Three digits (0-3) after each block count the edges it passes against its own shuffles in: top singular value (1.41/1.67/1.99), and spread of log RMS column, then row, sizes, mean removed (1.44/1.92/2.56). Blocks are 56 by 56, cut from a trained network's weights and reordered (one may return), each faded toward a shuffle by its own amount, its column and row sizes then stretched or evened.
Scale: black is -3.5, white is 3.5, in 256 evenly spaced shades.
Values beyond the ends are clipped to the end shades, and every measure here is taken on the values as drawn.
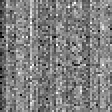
3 1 0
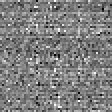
2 1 0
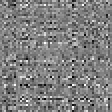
3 2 3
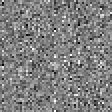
0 2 0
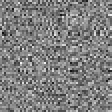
3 0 2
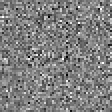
1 2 1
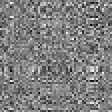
3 2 2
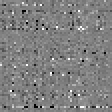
1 1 2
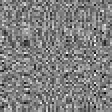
3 2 0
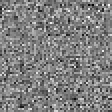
1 0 2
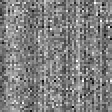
3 0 1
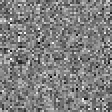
2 1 1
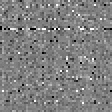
1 0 2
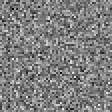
0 0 1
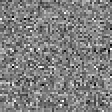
2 0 2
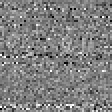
0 0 3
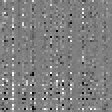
2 3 2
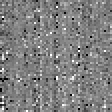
1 2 0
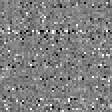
0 0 2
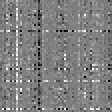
3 3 2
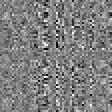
3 3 2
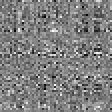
3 2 3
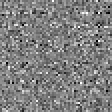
1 1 2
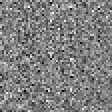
1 2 0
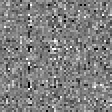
1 3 2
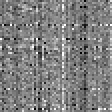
3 2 2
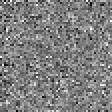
1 1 2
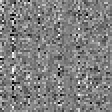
0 3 1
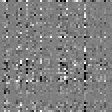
1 3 3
